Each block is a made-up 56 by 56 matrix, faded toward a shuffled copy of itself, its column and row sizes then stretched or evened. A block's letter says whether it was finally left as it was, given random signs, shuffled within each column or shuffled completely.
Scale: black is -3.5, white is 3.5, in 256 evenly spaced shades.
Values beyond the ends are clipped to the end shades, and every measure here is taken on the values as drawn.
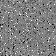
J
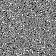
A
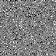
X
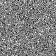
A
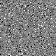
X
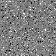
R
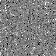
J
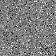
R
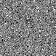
A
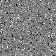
J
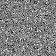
J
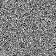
J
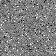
A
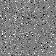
R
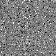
R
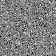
A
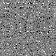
X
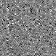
X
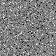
A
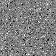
A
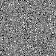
J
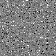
X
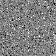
J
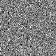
J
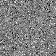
A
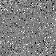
R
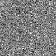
X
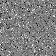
A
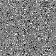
J
